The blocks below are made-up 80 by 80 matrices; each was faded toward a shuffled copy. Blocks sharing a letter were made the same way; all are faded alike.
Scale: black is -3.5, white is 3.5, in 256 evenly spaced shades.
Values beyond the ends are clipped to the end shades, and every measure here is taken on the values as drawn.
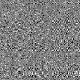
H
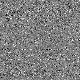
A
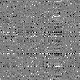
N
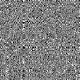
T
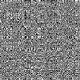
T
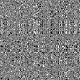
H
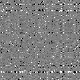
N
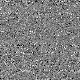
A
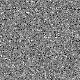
A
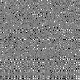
N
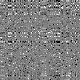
N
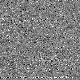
A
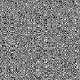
T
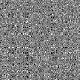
T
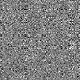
T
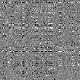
N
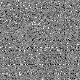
A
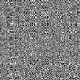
H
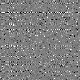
N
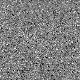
A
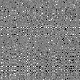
N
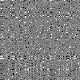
N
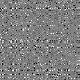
N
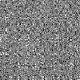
T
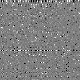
N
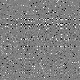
N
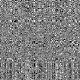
H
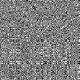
H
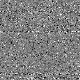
A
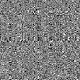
T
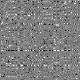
N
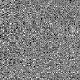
T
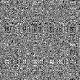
T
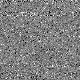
A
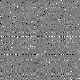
N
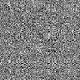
T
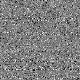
A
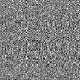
T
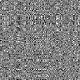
H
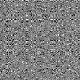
H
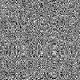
T
